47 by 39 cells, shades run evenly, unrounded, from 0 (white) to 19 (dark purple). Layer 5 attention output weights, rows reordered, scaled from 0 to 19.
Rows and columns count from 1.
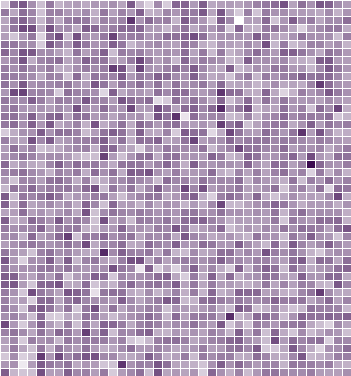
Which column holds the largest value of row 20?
12
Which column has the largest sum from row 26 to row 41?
1
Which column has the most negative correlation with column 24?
21
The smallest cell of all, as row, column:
3, 27
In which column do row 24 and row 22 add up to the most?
11
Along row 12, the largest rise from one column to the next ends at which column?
13
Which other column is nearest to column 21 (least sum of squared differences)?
23
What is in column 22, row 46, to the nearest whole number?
6
